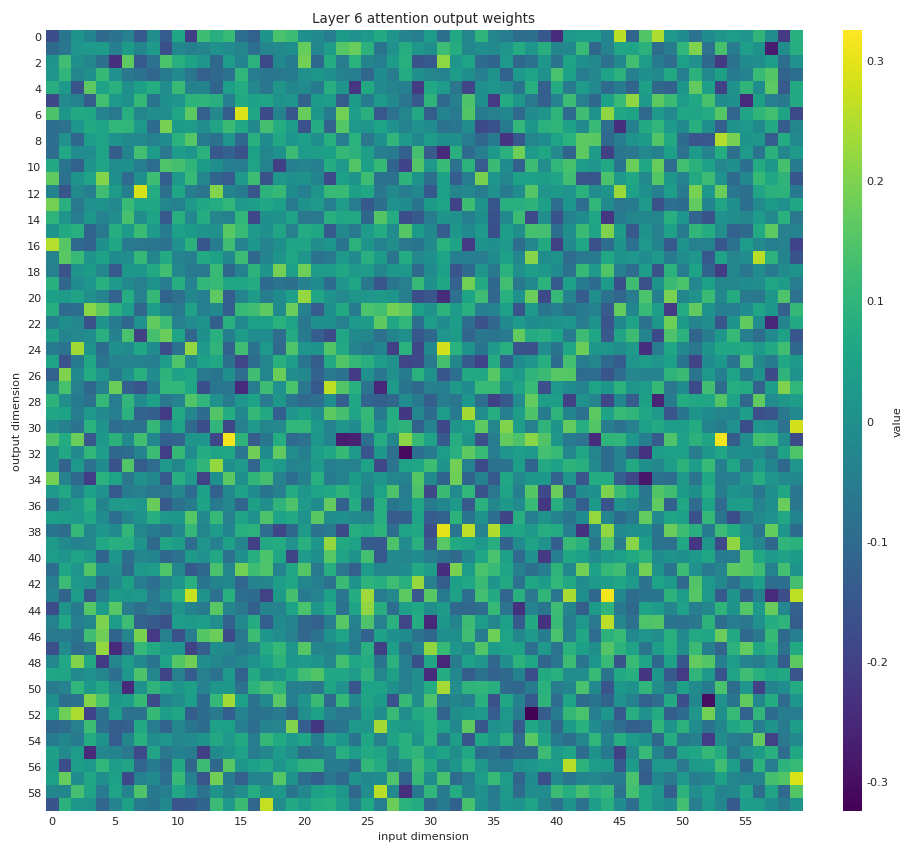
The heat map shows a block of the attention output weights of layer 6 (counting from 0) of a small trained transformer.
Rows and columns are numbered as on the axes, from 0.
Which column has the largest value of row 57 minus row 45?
59
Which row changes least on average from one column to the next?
3
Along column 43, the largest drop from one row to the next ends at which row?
31
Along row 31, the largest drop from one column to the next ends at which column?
54
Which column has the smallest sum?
9
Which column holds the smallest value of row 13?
32
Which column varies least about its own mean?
10
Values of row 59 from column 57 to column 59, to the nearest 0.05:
0 -0.05 0
